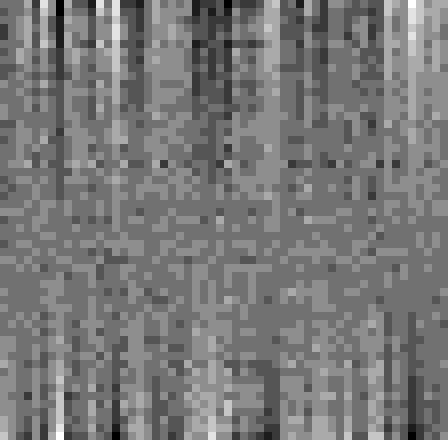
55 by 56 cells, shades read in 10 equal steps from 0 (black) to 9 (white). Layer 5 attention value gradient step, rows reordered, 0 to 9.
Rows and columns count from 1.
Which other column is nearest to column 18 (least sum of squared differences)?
41
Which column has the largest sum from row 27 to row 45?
25
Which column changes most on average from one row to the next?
16
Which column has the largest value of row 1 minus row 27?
52
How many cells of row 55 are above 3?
32
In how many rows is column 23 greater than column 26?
27
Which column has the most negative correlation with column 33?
7
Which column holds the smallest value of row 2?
8
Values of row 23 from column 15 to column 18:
6 5 4 4
